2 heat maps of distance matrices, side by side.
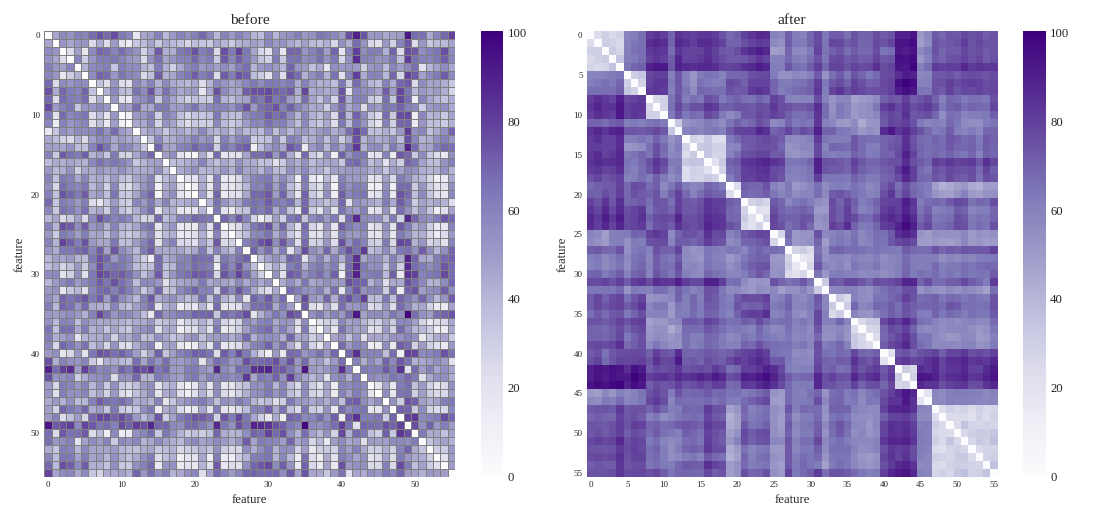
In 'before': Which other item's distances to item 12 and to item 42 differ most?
0
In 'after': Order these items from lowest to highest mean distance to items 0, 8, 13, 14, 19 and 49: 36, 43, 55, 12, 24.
55, 36, 12, 24, 43
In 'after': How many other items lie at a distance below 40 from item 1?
4
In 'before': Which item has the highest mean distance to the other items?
49
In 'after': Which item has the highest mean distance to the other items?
43
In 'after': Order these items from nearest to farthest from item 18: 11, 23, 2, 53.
11, 53, 2, 23
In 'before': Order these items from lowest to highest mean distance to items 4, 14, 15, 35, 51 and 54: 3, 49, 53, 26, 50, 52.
52, 53, 26, 50, 3, 49
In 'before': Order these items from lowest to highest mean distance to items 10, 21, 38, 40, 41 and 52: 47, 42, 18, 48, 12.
18, 47, 12, 48, 42
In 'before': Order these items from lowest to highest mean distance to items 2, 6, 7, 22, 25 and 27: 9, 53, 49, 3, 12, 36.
53, 36, 12, 3, 9, 49
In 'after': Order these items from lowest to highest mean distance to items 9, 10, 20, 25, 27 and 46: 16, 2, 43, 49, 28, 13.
28, 49, 13, 2, 16, 43
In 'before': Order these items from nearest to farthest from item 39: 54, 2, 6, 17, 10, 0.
54, 10, 6, 17, 0, 2
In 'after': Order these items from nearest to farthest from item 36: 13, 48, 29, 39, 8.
39, 8, 48, 29, 13
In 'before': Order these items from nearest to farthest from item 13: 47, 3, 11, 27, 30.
3, 30, 11, 47, 27
